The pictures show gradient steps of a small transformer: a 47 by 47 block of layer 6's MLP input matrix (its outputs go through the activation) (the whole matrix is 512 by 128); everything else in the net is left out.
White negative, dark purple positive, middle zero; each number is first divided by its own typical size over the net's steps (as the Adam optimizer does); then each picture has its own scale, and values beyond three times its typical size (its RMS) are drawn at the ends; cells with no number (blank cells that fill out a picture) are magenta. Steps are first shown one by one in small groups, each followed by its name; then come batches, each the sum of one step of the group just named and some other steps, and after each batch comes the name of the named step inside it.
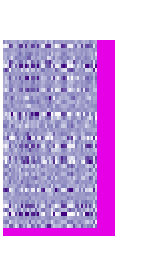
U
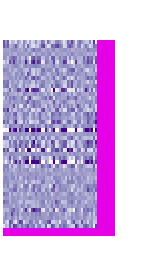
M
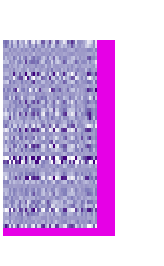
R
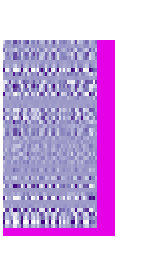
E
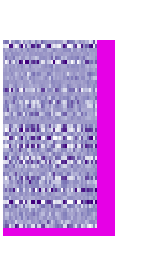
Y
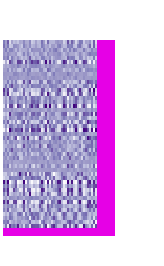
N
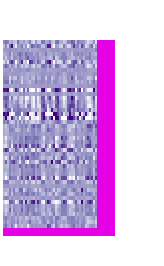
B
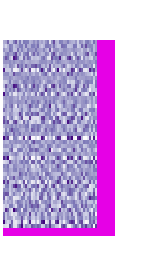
E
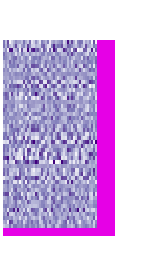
M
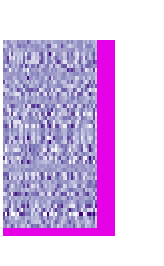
U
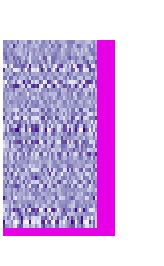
E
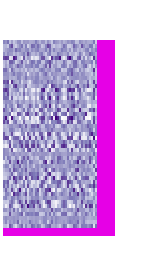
B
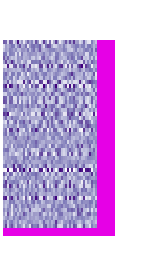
B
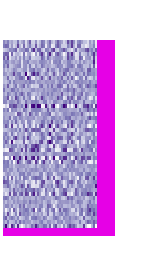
R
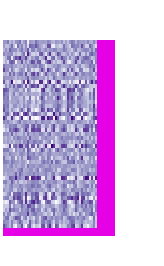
B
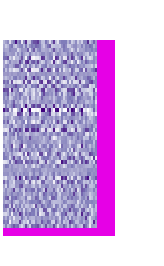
Y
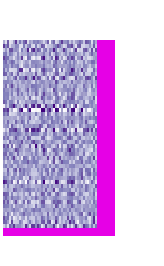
M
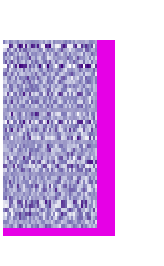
U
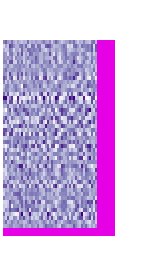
B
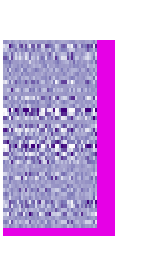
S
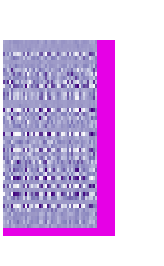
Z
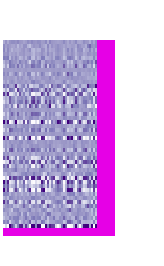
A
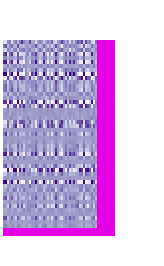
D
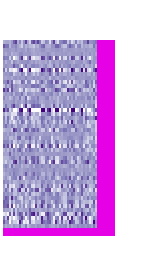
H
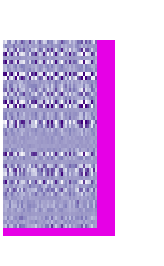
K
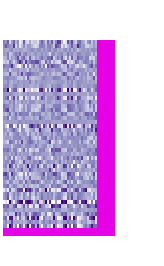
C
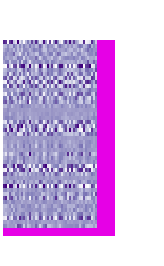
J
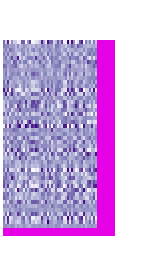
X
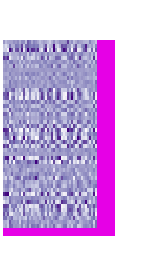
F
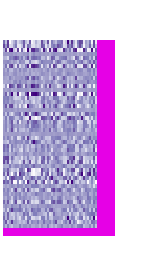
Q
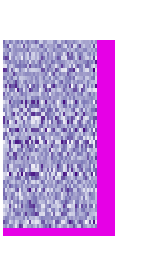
A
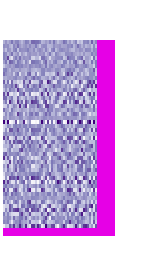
A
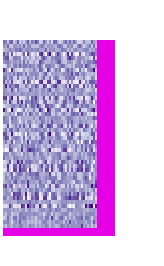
Z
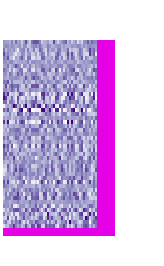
H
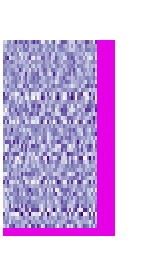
S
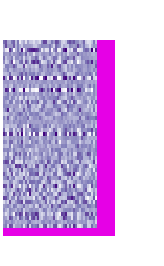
C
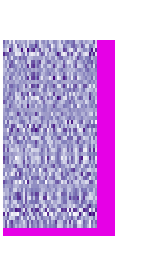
Q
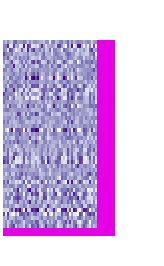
Q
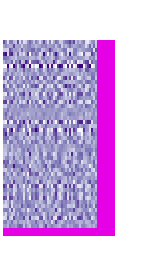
J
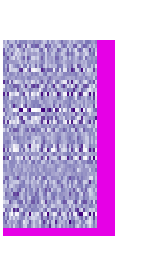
H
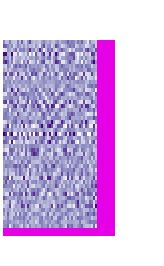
K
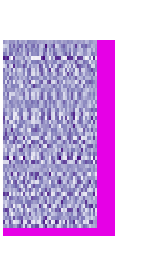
F
